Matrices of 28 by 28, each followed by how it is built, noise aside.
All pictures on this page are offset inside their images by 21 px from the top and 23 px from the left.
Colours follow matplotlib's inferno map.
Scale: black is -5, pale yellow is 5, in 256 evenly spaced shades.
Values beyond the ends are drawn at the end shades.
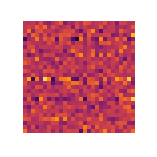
uneven rows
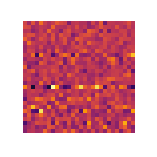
uneven rows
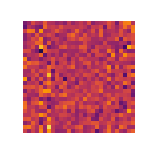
uneven columns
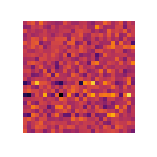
uneven rows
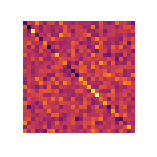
diagonal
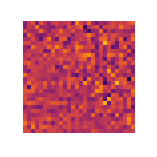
upper triangular
